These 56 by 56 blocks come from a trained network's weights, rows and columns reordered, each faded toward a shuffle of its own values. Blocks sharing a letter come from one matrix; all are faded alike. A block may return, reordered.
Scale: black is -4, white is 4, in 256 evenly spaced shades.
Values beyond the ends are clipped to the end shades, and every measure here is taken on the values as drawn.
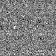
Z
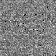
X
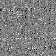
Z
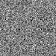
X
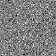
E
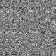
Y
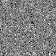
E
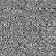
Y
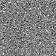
E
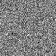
X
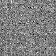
X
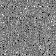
Z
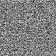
X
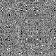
E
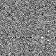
X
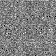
X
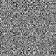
Y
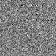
X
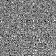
Z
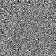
E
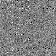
Z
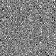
E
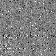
Z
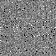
Z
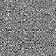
Y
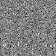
E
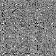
E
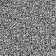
X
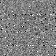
Z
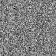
X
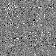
Z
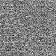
X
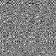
Y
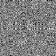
Y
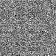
X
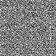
Z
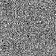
X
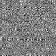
Y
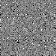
E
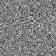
E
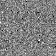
X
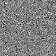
Z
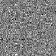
E
